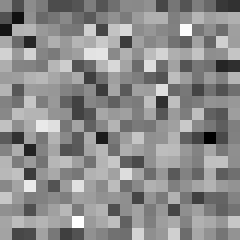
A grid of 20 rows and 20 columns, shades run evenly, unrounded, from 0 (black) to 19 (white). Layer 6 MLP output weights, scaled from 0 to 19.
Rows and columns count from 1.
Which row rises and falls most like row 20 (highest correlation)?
13
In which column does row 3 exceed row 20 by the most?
16
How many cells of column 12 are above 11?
9
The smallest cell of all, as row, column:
12, 18
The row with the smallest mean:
1
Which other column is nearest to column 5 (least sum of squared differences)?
4
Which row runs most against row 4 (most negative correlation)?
3
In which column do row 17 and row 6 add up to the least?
19
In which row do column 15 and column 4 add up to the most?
11
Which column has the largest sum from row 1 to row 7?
10
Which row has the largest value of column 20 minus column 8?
7
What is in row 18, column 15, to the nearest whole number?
5
